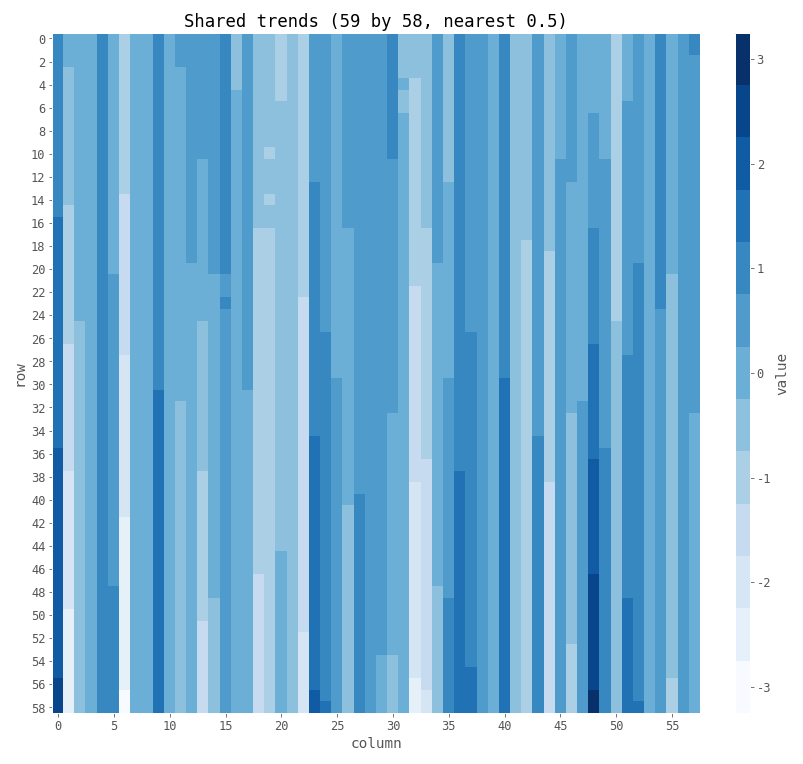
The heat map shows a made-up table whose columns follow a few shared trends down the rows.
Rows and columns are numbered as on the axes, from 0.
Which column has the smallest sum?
6
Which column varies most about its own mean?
48
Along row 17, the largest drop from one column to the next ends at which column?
1
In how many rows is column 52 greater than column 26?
42
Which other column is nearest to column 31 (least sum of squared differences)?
16
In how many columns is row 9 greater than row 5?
4
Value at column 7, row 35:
0
